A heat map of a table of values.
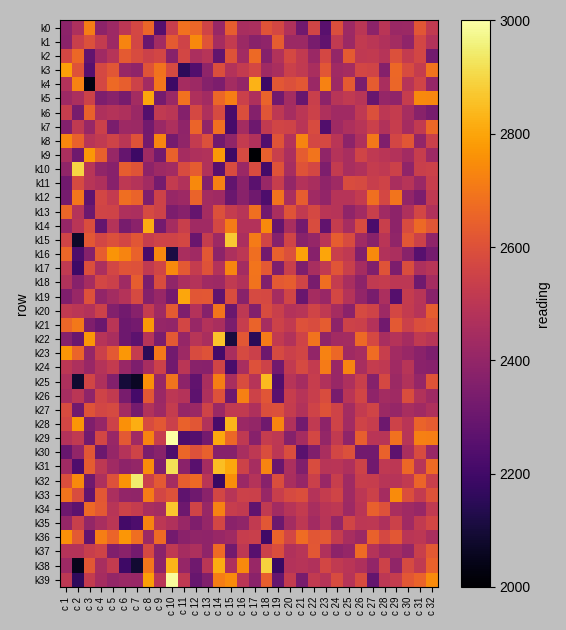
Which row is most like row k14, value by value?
k5
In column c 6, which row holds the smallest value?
k25
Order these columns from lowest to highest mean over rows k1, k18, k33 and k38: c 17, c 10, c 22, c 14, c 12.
c 22, c 12, c 17, c 14, c 10
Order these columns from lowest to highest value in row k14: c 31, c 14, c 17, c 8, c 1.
c 1, c 17, c 14, c 31, c 8
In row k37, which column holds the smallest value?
c 17
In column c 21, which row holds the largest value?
k16
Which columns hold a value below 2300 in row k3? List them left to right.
c 3, c 11, c 12
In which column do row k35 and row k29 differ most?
c 10
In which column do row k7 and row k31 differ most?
c 15
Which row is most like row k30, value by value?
k19
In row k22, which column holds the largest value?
c 14
